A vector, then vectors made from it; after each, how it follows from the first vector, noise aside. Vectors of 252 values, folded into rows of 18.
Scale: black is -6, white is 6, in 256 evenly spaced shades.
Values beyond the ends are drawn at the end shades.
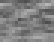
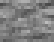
negated.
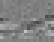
wrapped around, negated, partly zeroed.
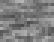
wrapped around, negated.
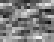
scaled up.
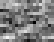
reversed, scaled up.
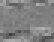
wrapped around, negated, partly zeroed.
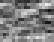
scaled up.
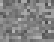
sign-scrambled.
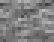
negated.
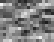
scaled up.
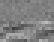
wrapped around, negated, partly zeroed.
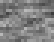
wrapped around, negated.
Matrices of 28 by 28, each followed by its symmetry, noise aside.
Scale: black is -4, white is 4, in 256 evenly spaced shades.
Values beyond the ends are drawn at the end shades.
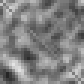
symmetric across the other diagonal.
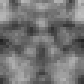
mirrored left to right.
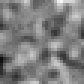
antisymmetric.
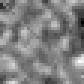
no symmetry.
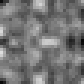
mirrored top to bottom.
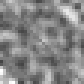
symmetric across the other diagonal.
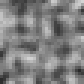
antisymmetric.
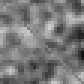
no symmetry.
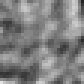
antisymmetric.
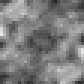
same after a half turn.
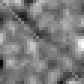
no symmetry.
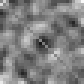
symmetric.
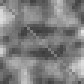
same after a half turn.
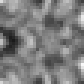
mirrored top to bottom.
